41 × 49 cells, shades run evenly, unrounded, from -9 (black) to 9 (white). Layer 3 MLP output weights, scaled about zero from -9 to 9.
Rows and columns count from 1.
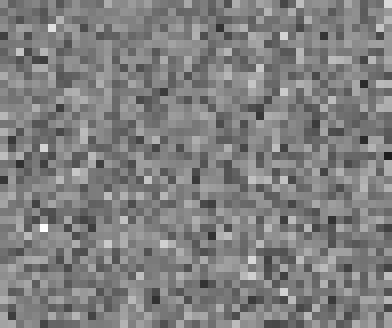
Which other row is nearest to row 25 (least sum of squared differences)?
31
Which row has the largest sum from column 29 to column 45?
11
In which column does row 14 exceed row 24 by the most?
14
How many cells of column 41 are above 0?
23
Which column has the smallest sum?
15
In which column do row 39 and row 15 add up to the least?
49
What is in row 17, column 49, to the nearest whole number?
-3
